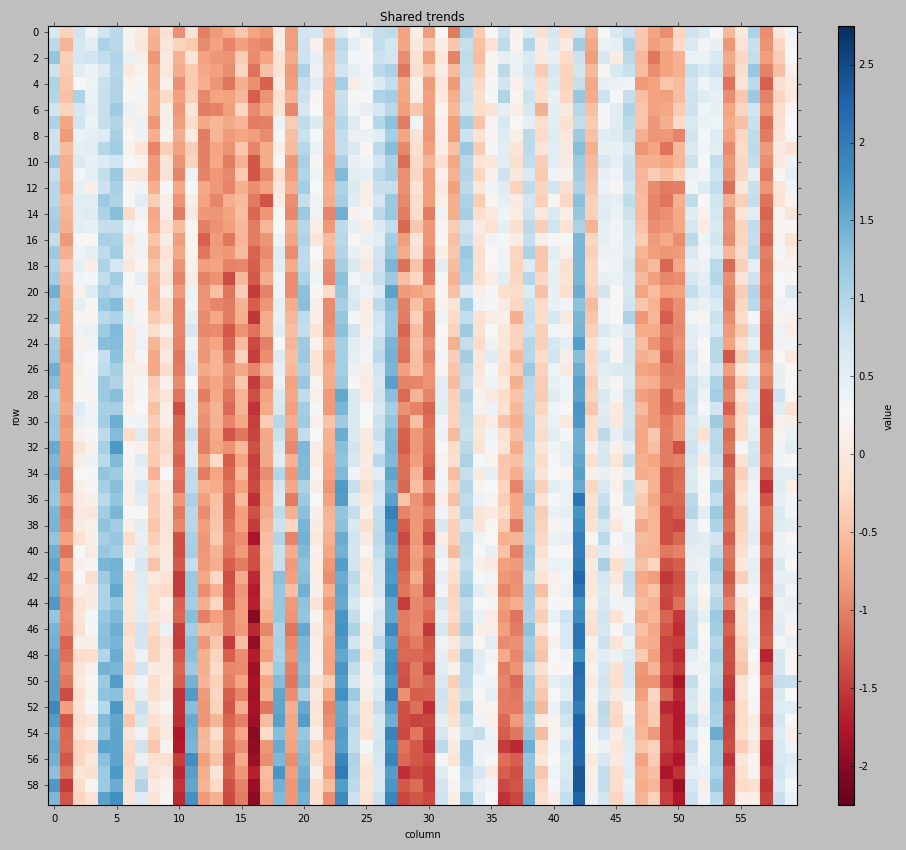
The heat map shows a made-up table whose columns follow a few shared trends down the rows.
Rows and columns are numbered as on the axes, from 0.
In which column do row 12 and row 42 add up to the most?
42
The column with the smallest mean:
16
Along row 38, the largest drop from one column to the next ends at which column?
28
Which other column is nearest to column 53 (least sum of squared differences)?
38
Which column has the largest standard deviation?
36
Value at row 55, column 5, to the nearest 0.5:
1.5
